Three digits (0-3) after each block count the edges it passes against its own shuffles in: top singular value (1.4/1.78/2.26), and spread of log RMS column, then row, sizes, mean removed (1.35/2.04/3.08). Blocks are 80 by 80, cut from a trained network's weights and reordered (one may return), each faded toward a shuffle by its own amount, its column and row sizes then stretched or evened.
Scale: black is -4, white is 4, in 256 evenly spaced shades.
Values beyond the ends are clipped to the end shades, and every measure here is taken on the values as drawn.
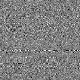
2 0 2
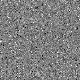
1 1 0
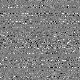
1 0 3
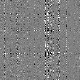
2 3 1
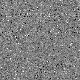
0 0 1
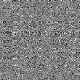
2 0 2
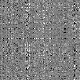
2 2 2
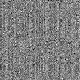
2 0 0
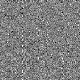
2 1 0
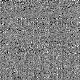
1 0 2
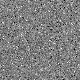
0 1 0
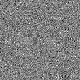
2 0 0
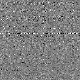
1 1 2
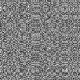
3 1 1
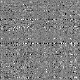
2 2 2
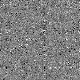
1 1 1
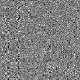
2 2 0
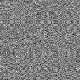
3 0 0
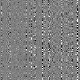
3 3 1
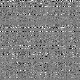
1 1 3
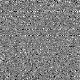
2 0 2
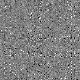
1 2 1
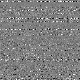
1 0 3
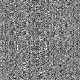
2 1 0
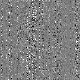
0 3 0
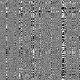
3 3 1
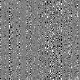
2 3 0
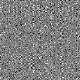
2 2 1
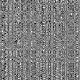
3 2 1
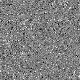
1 0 1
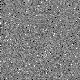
1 0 0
